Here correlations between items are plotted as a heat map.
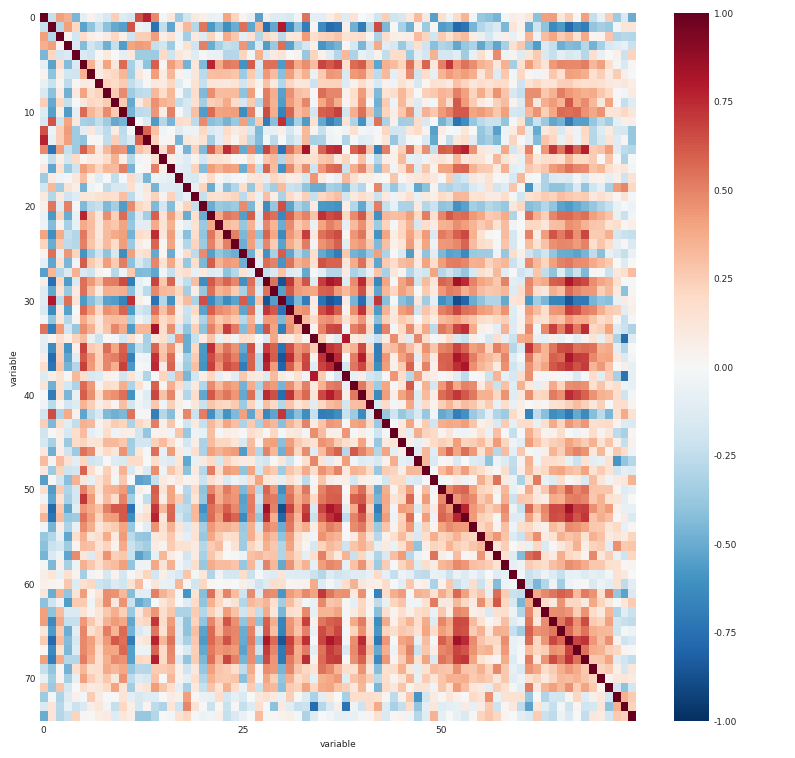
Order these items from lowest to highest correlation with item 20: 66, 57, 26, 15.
66, 26, 57, 15
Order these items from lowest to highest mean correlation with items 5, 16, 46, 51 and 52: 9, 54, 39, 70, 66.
9, 70, 54, 39, 66
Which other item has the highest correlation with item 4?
57
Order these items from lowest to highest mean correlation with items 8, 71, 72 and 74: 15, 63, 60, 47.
47, 60, 63, 15
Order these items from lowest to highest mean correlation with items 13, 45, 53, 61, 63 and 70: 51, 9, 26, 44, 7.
44, 7, 51, 26, 9
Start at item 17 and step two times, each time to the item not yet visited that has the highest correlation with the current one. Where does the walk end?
38
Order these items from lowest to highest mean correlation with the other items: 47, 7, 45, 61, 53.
47, 7, 45, 61, 53
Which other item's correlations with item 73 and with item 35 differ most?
61
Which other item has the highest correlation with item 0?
13
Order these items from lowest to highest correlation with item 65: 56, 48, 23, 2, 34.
34, 56, 2, 48, 23
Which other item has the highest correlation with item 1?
30
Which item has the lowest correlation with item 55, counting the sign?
3
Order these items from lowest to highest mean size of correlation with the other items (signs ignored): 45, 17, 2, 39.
17, 2, 45, 39
